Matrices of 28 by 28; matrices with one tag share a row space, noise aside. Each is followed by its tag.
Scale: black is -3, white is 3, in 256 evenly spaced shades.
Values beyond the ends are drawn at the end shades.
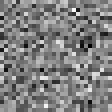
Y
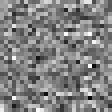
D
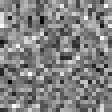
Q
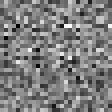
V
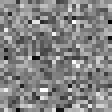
V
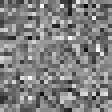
Q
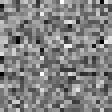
Q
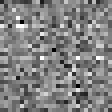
V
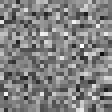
Y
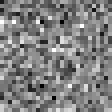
Q
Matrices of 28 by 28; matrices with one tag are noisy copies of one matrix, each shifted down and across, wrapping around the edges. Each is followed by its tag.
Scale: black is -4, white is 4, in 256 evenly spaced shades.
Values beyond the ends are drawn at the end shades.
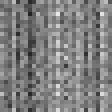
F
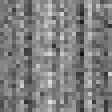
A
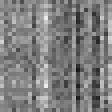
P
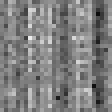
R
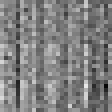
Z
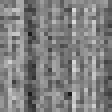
R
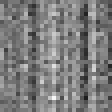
A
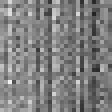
F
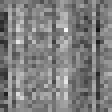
P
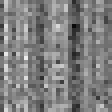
R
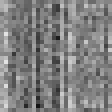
P
